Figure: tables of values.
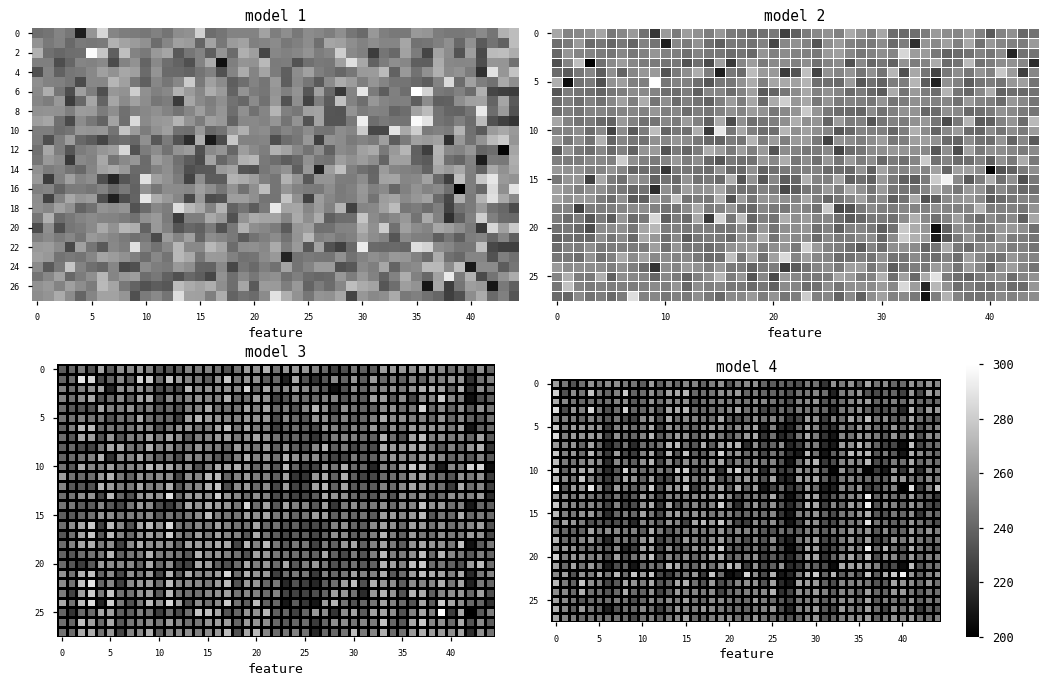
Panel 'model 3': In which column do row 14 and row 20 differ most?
42
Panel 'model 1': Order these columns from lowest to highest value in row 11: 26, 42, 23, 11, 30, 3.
26, 11, 23, 30, 3, 42
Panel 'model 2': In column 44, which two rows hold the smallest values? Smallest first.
3, 11
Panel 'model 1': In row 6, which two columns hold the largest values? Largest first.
35, 30
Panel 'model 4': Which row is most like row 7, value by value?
21
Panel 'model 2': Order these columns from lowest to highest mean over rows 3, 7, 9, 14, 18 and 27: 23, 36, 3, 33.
3, 36, 33, 23
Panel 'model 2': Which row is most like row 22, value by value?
8
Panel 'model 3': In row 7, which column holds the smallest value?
26
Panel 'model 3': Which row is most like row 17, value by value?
16
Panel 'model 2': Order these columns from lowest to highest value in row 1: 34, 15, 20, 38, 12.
20, 15, 12, 34, 38
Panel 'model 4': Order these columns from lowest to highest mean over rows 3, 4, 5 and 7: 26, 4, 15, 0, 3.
26, 3, 15, 4, 0
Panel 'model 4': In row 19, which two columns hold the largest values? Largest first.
36, 19
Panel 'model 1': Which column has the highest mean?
30
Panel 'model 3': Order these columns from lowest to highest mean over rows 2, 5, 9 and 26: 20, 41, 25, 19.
25, 20, 41, 19
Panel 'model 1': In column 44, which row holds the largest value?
16
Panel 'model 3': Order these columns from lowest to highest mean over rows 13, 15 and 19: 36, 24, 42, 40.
24, 42, 40, 36
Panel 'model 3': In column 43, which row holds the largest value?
10
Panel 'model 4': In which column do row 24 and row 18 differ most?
19
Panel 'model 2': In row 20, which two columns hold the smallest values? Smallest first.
35, 3
